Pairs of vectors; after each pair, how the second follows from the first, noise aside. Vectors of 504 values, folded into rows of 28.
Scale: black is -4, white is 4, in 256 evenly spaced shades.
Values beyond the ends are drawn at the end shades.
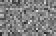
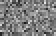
copied.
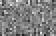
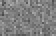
shrunk.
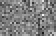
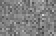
shrunk.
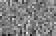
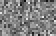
reversed.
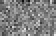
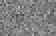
wrapped around, shrunk.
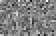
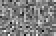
reversed.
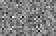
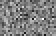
reversed.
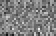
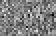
wrapped around.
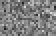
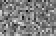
wrapped around.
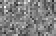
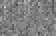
shrunk.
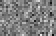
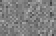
shrunk.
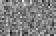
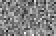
reversed.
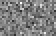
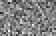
wrapped around.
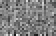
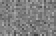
shrunk.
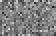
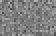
shrunk.
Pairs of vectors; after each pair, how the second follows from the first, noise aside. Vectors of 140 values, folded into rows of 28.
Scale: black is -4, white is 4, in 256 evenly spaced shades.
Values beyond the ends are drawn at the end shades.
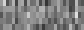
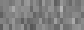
wrapped around, shrunk.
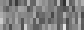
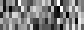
wrapped around, scaled up.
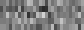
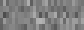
reversed, negated, shrunk.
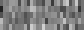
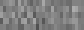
wrapped around, shrunk.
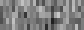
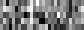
reversed, negated, scaled up.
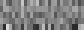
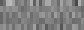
reversed, negated, shrunk.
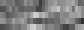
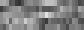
reversed.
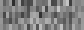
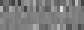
wrapped around, negated, partly zeroed.
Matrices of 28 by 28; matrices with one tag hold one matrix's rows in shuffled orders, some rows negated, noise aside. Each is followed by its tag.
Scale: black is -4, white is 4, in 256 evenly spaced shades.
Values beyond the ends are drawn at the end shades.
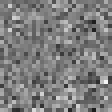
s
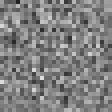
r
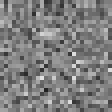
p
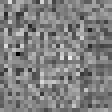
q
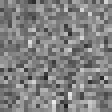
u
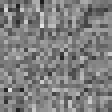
q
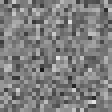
s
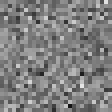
u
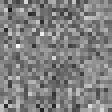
q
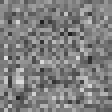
q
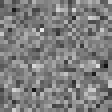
s
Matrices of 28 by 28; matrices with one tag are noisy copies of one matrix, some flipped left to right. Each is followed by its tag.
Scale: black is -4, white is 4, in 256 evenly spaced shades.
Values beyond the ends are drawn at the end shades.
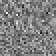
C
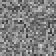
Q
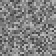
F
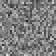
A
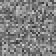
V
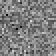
Q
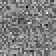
Q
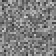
V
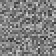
F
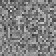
A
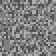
A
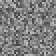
C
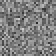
C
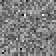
V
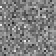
A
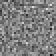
A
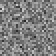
F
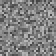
A
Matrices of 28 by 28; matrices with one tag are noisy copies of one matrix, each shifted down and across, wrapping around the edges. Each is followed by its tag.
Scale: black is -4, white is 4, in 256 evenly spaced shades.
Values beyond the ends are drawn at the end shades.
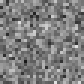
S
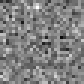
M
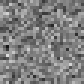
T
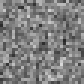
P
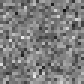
S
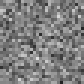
P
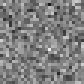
M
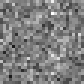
P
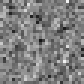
P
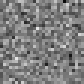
M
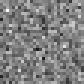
M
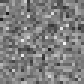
M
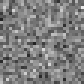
P
